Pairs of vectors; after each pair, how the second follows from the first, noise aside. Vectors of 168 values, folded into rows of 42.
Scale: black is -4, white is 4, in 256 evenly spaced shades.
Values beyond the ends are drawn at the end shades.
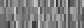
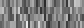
reversed, negated.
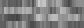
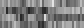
reversed, negated.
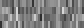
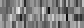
reversed, negated.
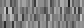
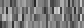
copied.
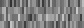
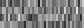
copied.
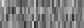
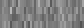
reversed, negated, shrunk.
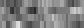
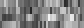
reversed, negated.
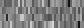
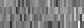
negated, partly zeroed.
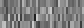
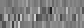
negated, partly zeroed.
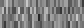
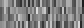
wrapped around.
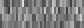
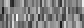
reversed, negated.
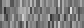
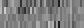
negated, partly zeroed.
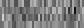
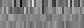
wrapped around, partly zeroed.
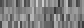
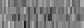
wrapped around, partly zeroed.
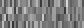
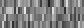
copied.
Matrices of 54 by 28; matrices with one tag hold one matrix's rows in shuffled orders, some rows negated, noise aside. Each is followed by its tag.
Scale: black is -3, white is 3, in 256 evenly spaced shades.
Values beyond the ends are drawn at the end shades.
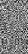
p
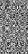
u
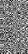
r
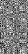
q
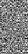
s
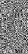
p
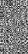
r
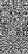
s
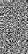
r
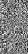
p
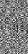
u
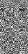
q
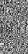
r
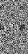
q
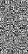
q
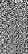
p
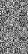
q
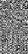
s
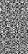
u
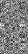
q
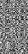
u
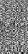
u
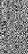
p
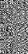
r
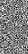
p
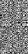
s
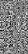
r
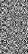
p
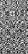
u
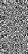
p
